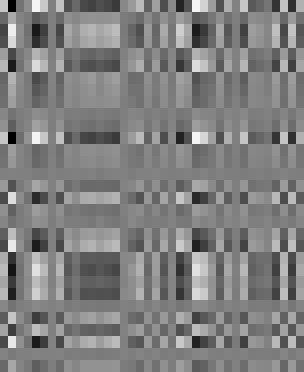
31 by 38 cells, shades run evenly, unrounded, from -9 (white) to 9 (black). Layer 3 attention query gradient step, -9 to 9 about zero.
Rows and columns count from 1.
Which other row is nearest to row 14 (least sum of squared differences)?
13
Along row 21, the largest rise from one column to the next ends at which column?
25
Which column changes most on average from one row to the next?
2
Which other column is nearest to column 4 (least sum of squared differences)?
22
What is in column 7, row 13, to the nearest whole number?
0
